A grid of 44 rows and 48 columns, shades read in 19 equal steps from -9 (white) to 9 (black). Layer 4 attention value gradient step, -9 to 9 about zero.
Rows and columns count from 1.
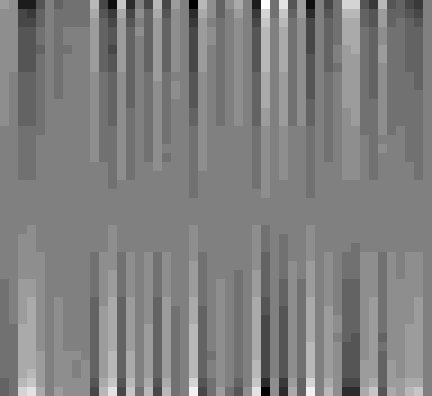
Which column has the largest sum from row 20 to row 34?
30
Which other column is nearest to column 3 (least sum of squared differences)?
4
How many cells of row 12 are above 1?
7
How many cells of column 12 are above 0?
18
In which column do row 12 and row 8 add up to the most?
22
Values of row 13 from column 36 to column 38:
0 1 0
